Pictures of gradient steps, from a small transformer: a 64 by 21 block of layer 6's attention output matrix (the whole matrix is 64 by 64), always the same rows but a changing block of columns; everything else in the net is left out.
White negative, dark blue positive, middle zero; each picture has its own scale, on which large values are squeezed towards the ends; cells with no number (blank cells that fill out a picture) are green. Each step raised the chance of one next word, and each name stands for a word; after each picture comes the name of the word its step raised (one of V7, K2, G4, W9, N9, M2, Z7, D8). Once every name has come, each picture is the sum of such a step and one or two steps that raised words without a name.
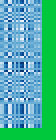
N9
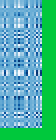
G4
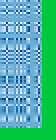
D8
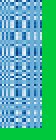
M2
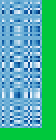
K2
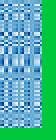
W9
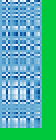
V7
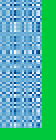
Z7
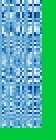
W9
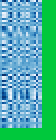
V7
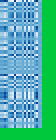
V7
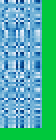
N9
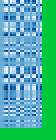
W9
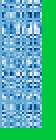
G4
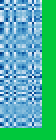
Z7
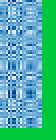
V7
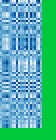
N9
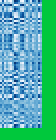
N9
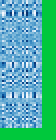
K2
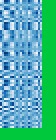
M2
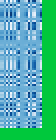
M2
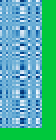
V7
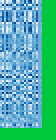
Z7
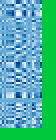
K2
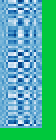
K2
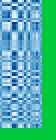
M2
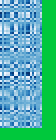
G4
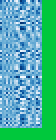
D8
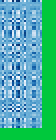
V7
